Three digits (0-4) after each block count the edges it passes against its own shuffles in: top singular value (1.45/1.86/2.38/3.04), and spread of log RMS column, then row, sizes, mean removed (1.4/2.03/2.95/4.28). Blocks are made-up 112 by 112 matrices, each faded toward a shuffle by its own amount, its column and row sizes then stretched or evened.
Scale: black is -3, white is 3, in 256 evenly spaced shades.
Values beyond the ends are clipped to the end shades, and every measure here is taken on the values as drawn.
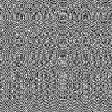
4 0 0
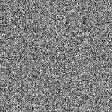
2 1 0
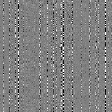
4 4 0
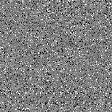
2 1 1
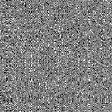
3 2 0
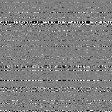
4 0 4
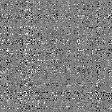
1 3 3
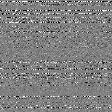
3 1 4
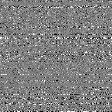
1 1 4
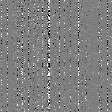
3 4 0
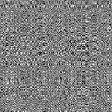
4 2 3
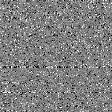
2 0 2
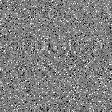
2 0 0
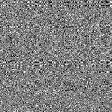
3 0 2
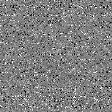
1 1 2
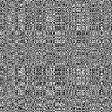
4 2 2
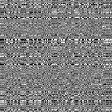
4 0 4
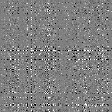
3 3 3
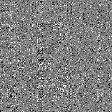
2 2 1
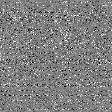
0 0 3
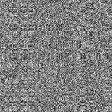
3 1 1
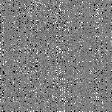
1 3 2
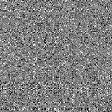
3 1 2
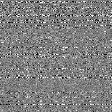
2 1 4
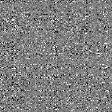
2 2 3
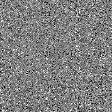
0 2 1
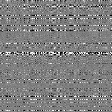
4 2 4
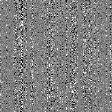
1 4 1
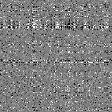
3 1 3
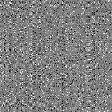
3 1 0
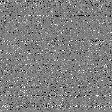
1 0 3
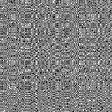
4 2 0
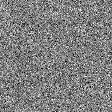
0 0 1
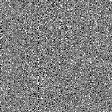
2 2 0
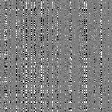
4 4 2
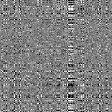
4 3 3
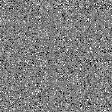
0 2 2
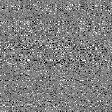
2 0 3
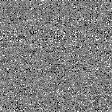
0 2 2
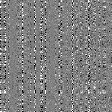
4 4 1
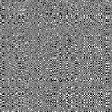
4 3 3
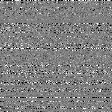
2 0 4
